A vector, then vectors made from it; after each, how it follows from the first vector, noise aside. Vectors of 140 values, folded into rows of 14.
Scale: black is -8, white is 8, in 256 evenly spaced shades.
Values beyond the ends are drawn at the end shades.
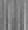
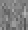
sign-scrambled.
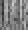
reversed, negated, scaled up.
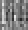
wrapped around, scaled up.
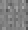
wrapped around, negated, partly zeroed.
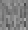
sign-scrambled.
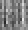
wrapped around, scaled up.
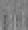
wrapped around, negated, partly zeroed.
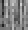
reversed, negated, scaled up.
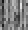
reversed, negated, scaled up.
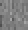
wrapped around, negated, partly zeroed.
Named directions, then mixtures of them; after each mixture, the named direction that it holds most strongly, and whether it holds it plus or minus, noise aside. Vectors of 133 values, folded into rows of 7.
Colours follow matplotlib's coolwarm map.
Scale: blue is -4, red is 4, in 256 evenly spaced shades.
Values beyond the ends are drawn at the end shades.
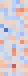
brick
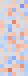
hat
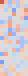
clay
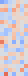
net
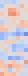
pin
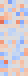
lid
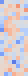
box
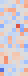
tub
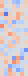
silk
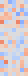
lid, plus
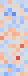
pin, minus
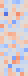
silk, plus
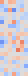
net, minus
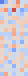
net, plus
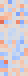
lid, plus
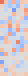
clay, plus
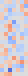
hat, minus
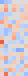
net, plus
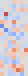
silk, minus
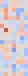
brick, minus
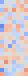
tub, plus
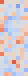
box, minus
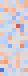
tub, plus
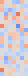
tub, minus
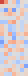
net, minus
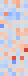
silk, minus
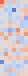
clay, plus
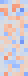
brick, minus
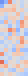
clay, minus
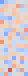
net, plus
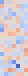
box, plus
